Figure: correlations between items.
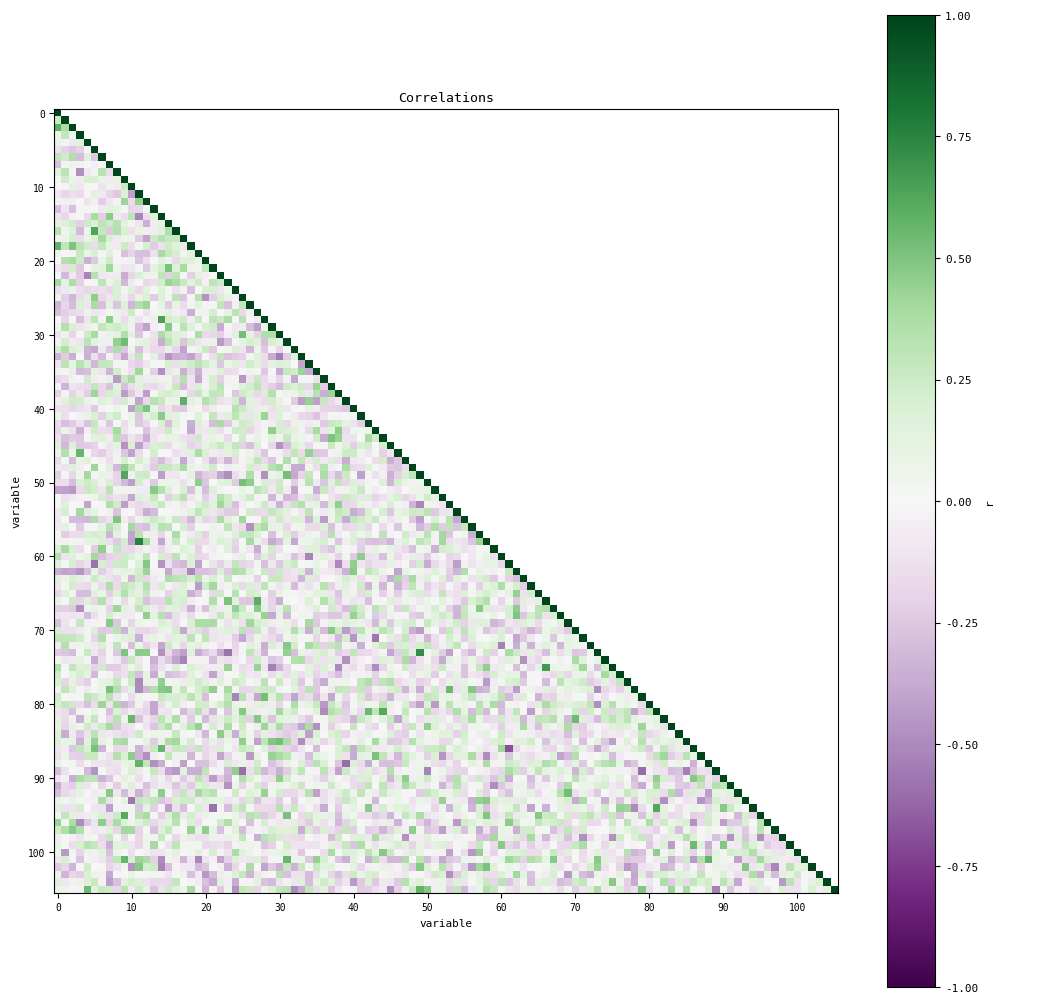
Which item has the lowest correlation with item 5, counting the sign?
61
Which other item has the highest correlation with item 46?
3
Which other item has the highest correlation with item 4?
105
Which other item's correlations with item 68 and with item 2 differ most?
62
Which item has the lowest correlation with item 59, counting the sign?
91
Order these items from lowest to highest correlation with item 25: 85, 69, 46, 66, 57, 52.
66, 69, 46, 52, 57, 85
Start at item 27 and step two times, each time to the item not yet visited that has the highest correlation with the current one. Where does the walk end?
75
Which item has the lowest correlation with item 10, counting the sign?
93
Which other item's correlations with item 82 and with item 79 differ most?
27
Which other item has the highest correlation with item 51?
13
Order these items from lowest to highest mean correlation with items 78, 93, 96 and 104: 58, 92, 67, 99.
92, 67, 99, 58
